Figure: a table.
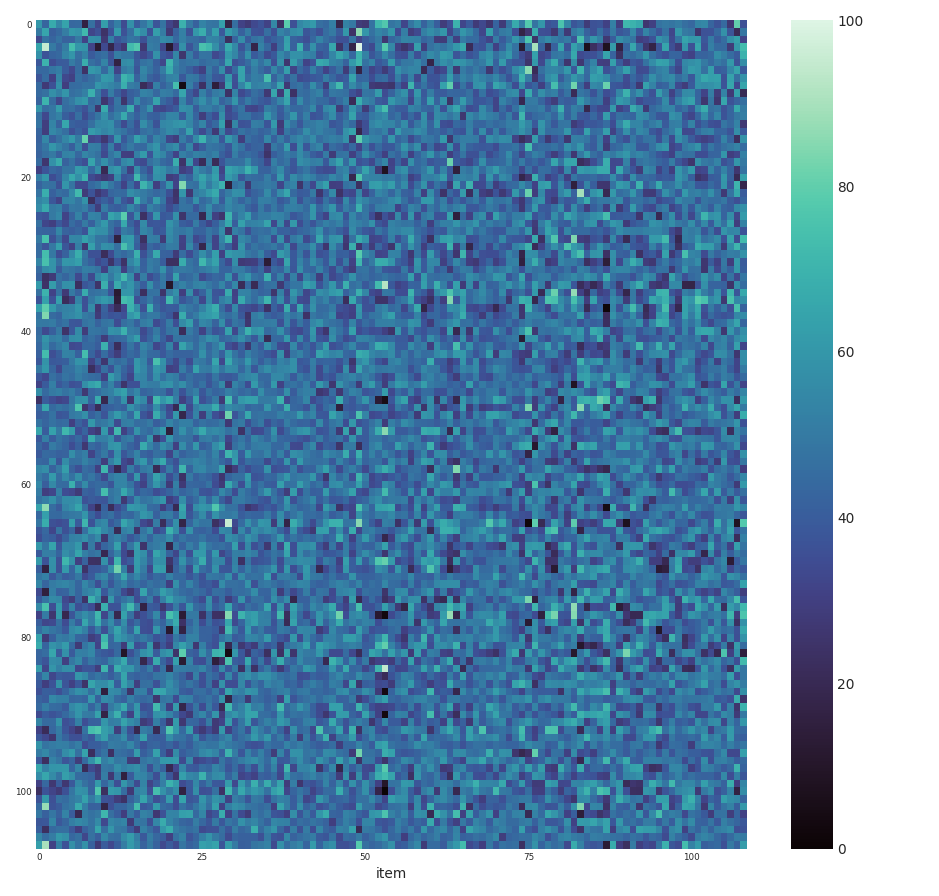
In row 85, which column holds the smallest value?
53
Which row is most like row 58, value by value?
42
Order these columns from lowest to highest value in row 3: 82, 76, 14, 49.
82, 14, 76, 49
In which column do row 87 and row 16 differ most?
87
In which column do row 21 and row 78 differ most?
22
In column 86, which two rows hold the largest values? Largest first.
49, 100
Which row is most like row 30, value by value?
102
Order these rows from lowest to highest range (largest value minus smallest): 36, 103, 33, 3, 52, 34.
52, 33, 103, 36, 34, 3
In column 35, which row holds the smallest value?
31
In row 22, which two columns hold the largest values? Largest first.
83, 75
